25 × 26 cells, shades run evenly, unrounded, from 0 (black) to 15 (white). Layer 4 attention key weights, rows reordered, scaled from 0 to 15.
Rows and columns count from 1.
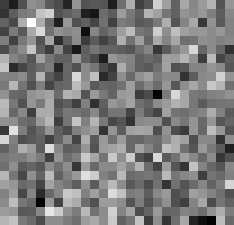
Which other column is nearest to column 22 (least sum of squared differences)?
24
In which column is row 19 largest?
22
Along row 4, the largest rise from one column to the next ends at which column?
11
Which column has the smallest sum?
7
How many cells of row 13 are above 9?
5
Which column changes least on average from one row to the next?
12
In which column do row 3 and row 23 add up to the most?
4
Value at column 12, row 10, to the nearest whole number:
6
